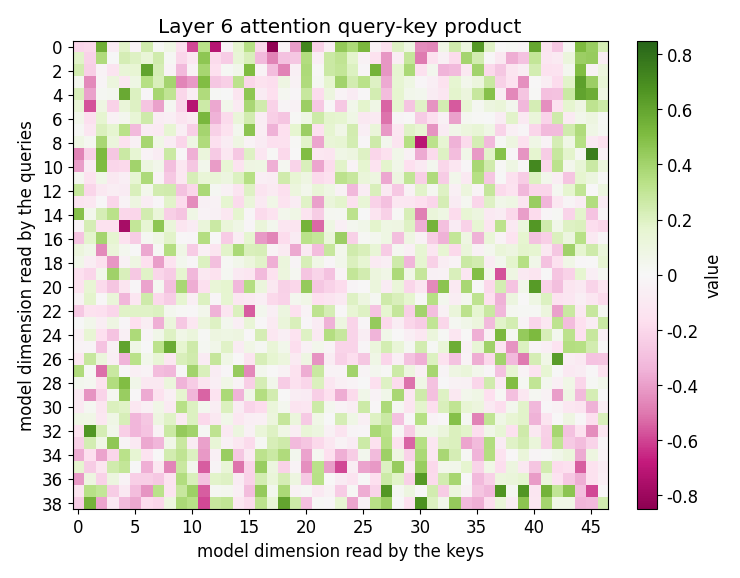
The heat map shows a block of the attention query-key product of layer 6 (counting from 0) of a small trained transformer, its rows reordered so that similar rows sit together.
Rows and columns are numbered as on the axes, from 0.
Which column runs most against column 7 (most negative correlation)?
38
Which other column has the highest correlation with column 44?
11
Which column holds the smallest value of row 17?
2
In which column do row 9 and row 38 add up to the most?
37
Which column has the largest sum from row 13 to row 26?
40
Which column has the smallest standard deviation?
46
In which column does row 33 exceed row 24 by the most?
3
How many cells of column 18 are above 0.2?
7
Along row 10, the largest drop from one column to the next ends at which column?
41
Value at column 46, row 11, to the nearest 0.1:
0
